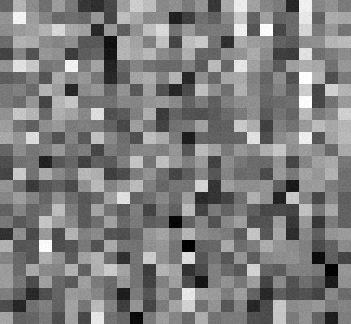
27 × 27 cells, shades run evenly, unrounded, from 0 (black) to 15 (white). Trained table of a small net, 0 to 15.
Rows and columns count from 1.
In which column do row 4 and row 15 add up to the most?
2
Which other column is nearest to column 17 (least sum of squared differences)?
7
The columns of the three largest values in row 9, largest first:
24, 6, 5
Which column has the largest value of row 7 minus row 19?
14
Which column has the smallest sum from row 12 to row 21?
17
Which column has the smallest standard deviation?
18
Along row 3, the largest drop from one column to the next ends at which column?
22
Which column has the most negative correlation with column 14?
26
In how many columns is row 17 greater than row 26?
12
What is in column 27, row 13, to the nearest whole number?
10
